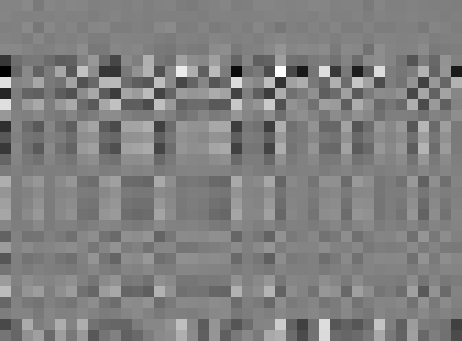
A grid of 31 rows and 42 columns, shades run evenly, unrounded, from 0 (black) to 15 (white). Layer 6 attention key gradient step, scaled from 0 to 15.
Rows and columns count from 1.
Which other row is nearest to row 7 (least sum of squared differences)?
30
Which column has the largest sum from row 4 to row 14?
26
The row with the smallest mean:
7
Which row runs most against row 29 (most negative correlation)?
21
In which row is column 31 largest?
8
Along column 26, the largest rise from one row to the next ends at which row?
9
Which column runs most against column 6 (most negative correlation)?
19
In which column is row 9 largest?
14
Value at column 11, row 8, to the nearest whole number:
11
